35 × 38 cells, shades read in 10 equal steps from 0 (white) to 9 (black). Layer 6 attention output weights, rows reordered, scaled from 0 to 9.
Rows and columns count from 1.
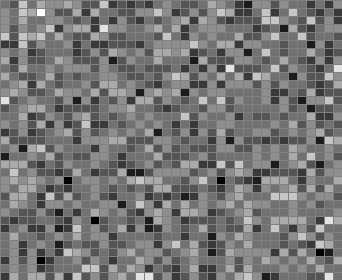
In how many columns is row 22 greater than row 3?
19
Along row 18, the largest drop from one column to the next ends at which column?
37
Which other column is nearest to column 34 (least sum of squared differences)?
29
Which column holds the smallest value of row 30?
34
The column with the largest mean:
36
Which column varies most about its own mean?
5
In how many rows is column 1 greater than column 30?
16
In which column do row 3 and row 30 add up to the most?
13
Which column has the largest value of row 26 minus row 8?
18
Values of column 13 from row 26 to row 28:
4 5 5
